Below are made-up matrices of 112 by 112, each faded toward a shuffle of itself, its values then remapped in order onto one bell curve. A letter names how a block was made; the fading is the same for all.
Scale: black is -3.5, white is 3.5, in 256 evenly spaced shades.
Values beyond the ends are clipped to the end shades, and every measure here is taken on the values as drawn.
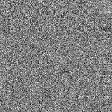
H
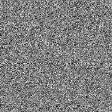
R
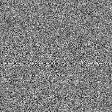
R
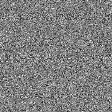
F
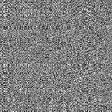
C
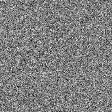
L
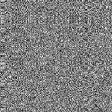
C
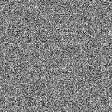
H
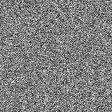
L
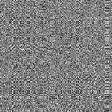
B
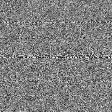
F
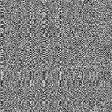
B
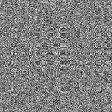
C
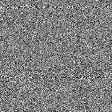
F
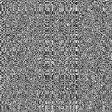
B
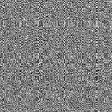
B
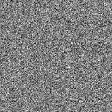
H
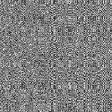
B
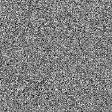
R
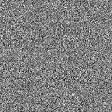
H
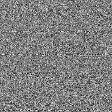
F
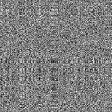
C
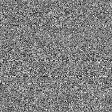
F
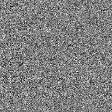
R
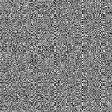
B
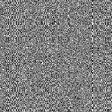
B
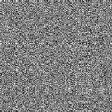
C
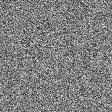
L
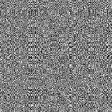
B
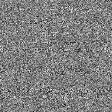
R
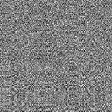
C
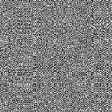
B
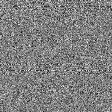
F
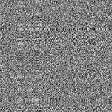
C
